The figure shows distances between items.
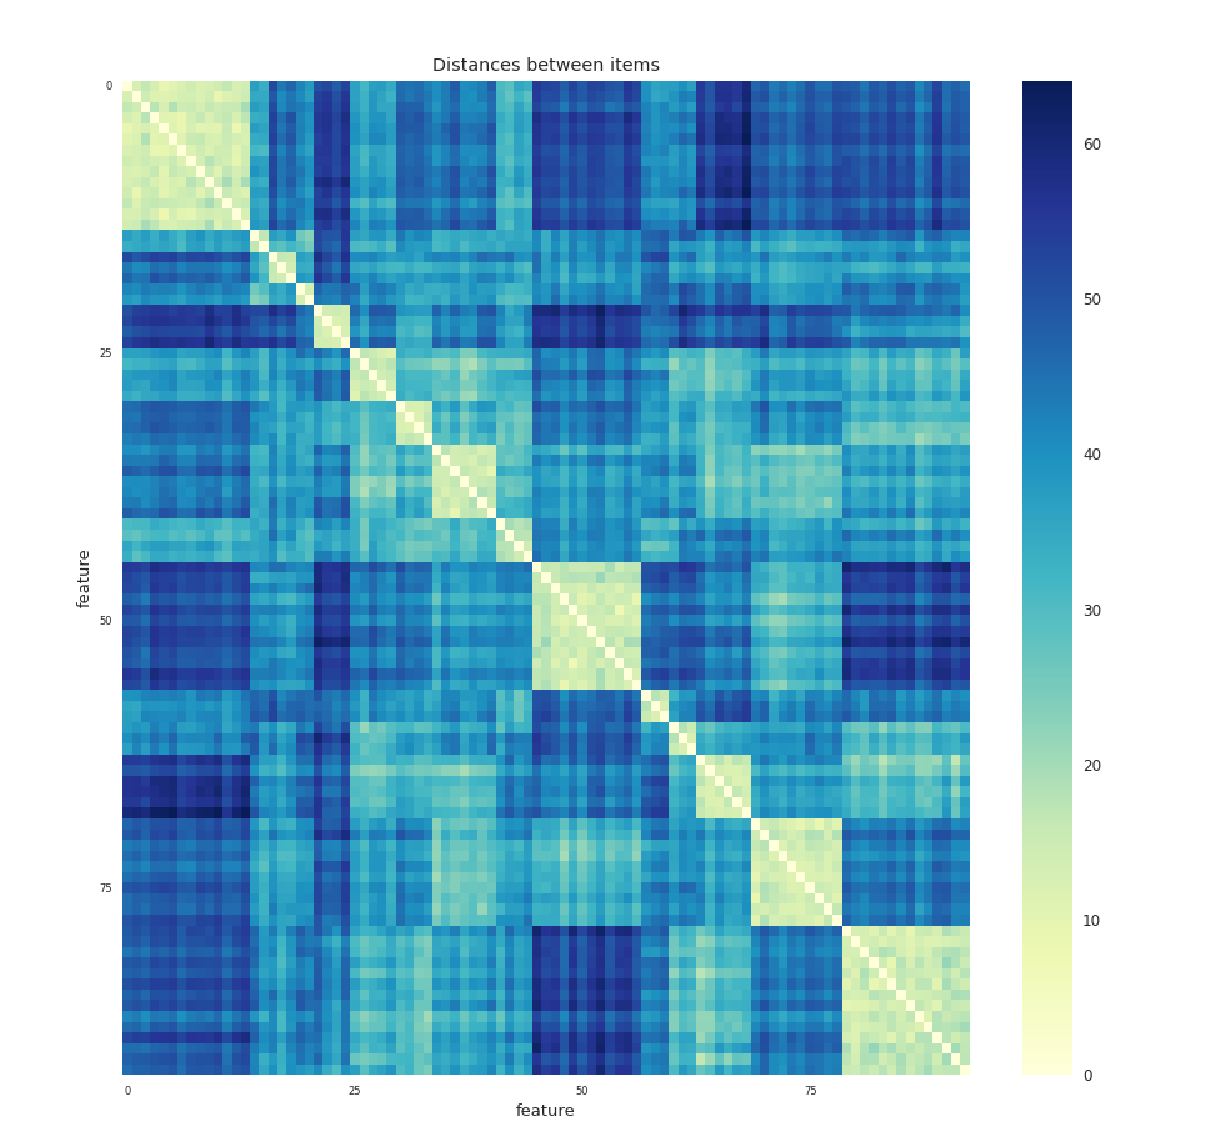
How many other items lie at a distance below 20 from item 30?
3
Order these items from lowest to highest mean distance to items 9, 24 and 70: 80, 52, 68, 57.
57, 80, 52, 68
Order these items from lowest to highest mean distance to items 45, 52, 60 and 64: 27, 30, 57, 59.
27, 30, 57, 59
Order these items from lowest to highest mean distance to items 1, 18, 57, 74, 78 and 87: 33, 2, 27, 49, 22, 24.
33, 27, 2, 49, 22, 24
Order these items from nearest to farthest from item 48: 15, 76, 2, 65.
76, 15, 65, 2
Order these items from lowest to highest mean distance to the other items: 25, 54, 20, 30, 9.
25, 30, 20, 54, 9
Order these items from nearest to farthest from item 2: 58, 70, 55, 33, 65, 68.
58, 33, 70, 55, 65, 68
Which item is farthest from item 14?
24
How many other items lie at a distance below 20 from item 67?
5
